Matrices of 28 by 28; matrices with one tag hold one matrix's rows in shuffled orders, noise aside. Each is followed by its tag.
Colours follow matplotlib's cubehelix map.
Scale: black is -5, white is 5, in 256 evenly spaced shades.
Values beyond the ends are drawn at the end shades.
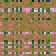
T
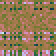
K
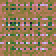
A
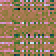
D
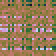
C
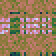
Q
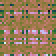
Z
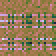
C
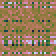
T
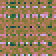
A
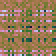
C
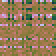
C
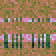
T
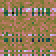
T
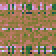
C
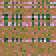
T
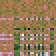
D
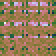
Z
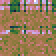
Q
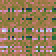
C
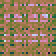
Z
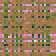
T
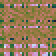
Z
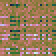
Q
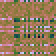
D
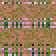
T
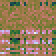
Q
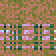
K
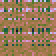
T
